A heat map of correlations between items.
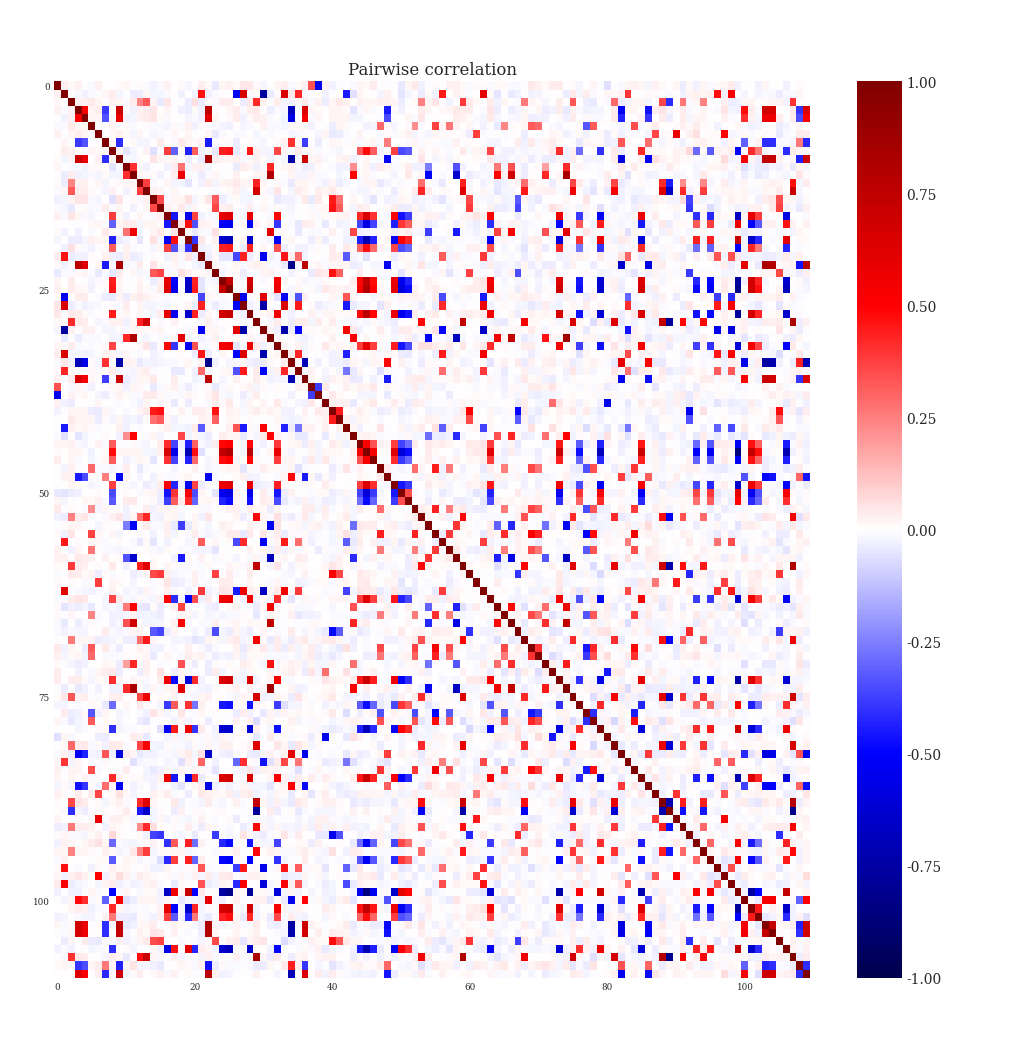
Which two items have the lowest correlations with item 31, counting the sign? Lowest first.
58, 54
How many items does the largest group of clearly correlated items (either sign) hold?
26
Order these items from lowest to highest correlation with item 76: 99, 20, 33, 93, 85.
85, 20, 33, 93, 99
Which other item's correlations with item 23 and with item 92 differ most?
40
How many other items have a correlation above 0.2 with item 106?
9
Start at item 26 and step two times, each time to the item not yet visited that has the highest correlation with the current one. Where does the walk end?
42
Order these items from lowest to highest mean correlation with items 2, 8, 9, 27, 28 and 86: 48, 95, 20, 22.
95, 48, 22, 20
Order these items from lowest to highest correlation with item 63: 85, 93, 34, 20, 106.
106, 93, 34, 20, 85
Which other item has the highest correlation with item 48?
34
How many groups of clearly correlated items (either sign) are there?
10
